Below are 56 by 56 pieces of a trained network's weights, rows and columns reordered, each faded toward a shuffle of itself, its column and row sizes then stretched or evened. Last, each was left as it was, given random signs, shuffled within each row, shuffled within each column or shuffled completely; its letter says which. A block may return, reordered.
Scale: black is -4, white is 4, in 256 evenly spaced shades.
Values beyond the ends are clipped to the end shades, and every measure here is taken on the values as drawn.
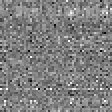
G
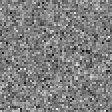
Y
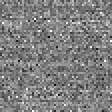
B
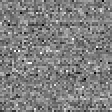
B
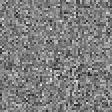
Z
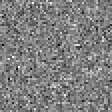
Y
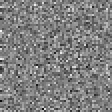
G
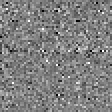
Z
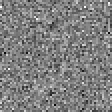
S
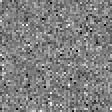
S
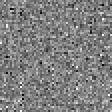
S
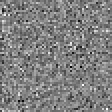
Z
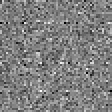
Z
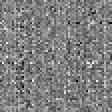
G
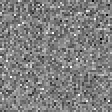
Y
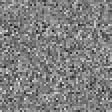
B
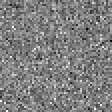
Y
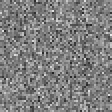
S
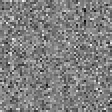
S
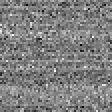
B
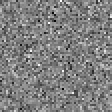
Y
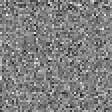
Z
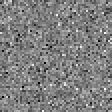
Y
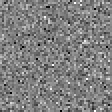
S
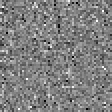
S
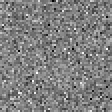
Y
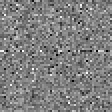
Z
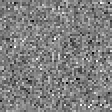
B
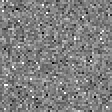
Y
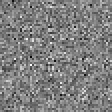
G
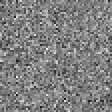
Z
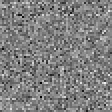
B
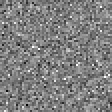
Y
